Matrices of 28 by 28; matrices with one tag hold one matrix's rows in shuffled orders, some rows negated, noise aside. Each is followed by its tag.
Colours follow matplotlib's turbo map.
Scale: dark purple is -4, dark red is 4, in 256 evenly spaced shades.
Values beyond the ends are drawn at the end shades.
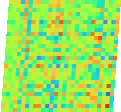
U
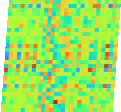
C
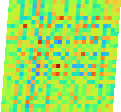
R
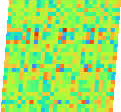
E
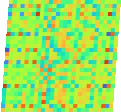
C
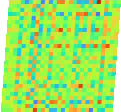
R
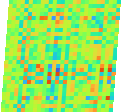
U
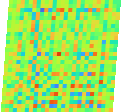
R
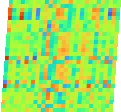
C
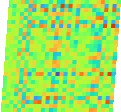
U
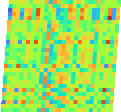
C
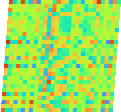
C
